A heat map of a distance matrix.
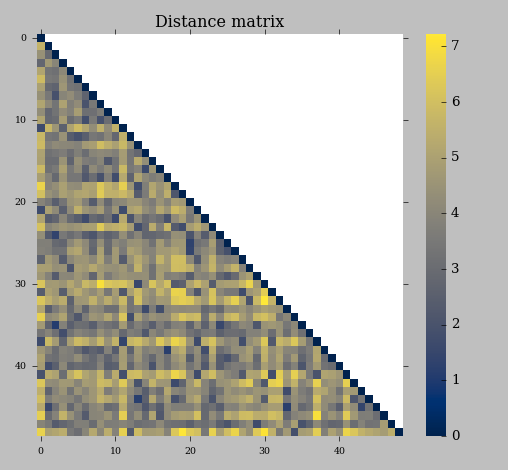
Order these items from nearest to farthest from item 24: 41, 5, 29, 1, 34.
1, 29, 5, 34, 41
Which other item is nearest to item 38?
17
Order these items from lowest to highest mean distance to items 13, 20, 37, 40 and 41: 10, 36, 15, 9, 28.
36, 9, 15, 10, 28
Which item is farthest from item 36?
48
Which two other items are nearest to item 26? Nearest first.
20, 25
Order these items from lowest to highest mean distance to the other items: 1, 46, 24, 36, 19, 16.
24, 36, 1, 16, 46, 19
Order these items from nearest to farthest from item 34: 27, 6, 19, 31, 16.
6, 16, 27, 31, 19
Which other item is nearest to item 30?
13
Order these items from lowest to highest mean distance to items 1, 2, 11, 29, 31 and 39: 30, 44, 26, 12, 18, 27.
26, 27, 12, 44, 18, 30
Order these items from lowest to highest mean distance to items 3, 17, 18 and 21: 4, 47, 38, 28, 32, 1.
47, 38, 4, 1, 28, 32
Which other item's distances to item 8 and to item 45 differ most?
43
